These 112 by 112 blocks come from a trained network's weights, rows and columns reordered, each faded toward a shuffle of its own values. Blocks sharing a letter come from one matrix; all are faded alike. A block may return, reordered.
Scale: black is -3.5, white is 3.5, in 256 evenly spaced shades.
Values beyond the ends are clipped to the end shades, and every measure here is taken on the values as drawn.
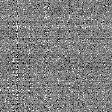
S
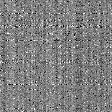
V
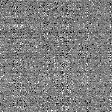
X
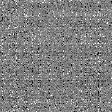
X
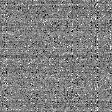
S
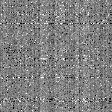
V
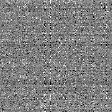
S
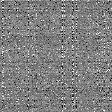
S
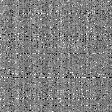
V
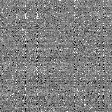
S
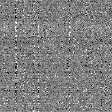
S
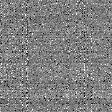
X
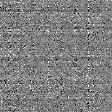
S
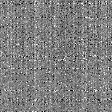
V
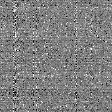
S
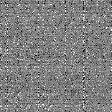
S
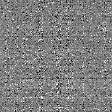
X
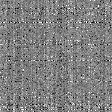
V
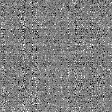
X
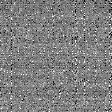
X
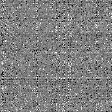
X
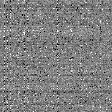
S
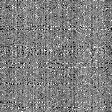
V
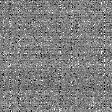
S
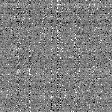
X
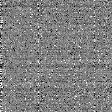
S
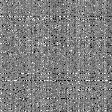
V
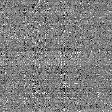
S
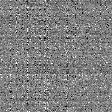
S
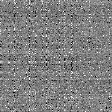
S
